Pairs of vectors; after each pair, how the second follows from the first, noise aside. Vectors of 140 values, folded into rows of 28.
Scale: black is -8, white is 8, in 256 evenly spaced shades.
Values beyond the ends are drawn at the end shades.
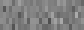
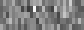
reversed, negated, scaled up.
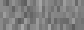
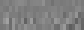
wrapped around, partly zeroed.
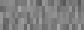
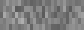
shuffled.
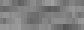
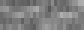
wrapped around, negated.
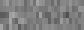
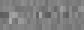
partly zeroed.
